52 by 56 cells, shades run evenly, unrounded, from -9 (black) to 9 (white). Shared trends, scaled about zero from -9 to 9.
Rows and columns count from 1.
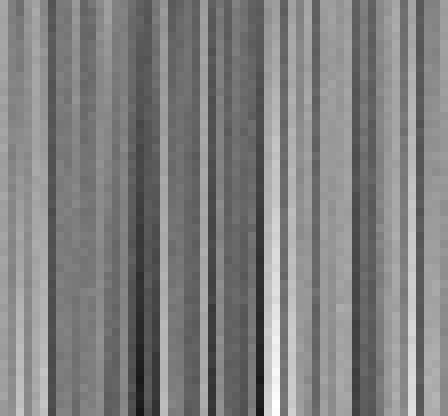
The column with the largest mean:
35
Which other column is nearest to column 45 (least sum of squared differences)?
27
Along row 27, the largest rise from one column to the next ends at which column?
34
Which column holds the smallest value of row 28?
33
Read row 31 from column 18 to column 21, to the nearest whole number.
-5 -3 -3 3
